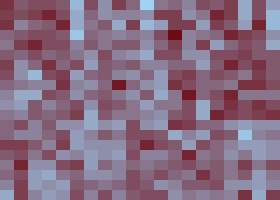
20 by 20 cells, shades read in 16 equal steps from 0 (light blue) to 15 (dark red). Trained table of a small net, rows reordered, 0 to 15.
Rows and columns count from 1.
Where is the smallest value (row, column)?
1, 11
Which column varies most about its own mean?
18
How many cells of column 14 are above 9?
9
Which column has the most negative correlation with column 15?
8
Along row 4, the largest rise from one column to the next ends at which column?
7
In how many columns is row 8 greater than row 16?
12
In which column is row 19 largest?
2
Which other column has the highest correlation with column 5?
19
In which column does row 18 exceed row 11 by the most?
15
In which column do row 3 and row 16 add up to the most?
14
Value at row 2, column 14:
5
